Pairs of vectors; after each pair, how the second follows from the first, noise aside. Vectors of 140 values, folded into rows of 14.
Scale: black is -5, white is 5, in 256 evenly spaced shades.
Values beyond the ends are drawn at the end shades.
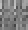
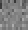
negated, partly zeroed.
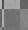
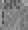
negated, partly zeroed.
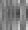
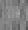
negated, shrunk.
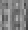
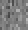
wrapped around, partly zeroed.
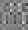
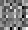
wrapped around, negated, scaled up.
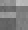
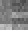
reversed.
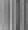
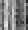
wrapped around, negated, scaled up.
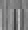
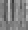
reversed.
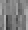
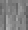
negated, shrunk.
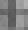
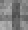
reversed.
